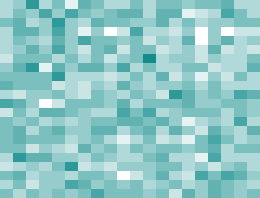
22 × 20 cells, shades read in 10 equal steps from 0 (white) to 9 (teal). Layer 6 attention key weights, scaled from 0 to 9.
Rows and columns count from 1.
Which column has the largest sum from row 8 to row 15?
10
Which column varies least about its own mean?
8
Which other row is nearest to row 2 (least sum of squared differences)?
21
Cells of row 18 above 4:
7
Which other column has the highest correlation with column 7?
18
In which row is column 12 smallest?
5
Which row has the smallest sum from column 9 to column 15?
16
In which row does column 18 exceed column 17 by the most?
2
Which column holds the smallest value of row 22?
14
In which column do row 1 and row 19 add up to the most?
3
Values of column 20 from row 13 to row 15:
4 3 6
